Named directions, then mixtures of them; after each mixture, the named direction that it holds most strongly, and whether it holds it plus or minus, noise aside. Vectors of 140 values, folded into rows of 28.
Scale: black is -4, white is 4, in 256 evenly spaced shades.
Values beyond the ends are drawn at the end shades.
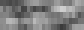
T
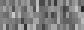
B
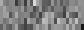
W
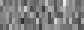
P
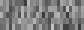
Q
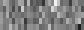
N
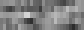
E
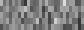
P, plus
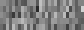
B, minus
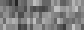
T, plus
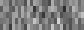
Q, plus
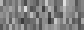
P, plus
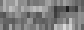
T, minus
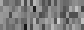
W, plus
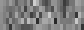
W, plus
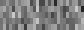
B, plus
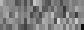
W, plus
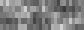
T, minus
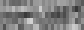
E, minus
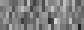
P, plus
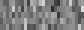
N, minus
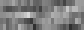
E, plus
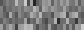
W, minus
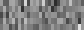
N, minus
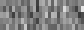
B, minus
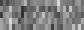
Q, minus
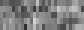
T, plus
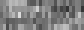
T, minus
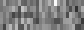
B, minus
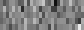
N, minus
